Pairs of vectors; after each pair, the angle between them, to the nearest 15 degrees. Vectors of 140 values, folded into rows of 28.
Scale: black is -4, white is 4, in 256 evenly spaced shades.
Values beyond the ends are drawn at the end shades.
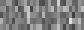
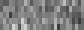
105 degrees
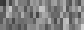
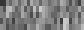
30 degrees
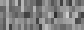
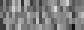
105 degrees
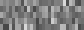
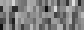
75 degrees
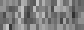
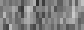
150 degrees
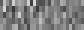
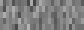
150 degrees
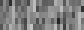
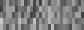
90 degrees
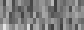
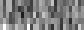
15 degrees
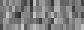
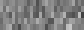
90 degrees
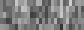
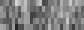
45 degrees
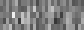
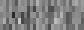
165 degrees
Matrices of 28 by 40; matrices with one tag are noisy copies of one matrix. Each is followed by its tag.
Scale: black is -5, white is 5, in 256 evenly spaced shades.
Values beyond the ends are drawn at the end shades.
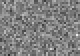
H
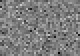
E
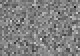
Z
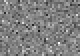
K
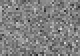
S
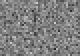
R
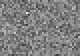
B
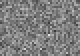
E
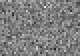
R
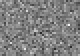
R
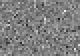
B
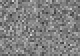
S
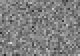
R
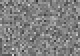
H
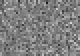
K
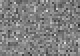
S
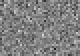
H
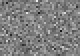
B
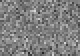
S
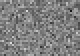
R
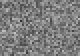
B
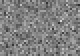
K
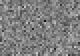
H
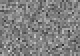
Z
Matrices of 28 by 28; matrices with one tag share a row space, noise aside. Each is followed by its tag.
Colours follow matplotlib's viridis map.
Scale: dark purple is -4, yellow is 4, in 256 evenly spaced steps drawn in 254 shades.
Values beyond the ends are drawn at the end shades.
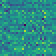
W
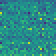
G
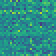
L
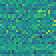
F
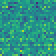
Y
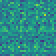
Y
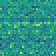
Y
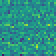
Y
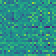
G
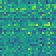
G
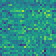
W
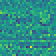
L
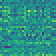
W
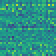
F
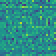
F
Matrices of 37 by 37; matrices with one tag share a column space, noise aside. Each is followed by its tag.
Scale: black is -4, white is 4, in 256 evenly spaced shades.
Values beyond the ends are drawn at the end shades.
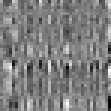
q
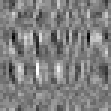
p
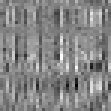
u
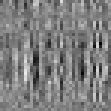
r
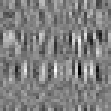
p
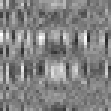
p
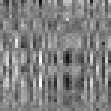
r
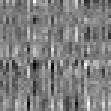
q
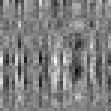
r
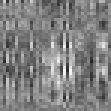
r
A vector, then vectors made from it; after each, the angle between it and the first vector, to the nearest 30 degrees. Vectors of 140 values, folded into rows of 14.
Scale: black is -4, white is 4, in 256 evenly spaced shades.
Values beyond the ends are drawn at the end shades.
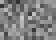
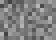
30 degrees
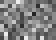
150 degrees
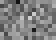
30 degrees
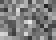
90 degrees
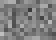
90 degrees
